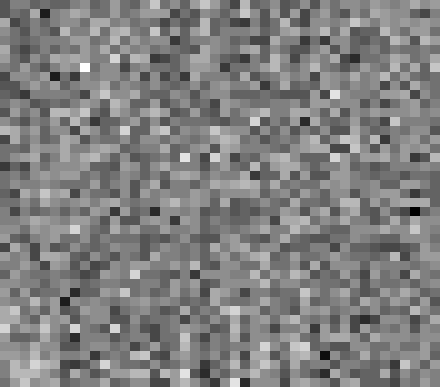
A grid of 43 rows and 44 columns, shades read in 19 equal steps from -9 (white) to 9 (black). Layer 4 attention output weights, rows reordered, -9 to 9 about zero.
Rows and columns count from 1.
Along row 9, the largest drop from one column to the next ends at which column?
20
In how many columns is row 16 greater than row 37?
18
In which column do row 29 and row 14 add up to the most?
31
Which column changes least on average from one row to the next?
23
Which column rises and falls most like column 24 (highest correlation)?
2
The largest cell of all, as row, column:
24, 42
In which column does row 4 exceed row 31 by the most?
14
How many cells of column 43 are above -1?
21
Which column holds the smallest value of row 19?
26
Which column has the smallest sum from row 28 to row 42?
27
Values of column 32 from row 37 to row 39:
5 2 2
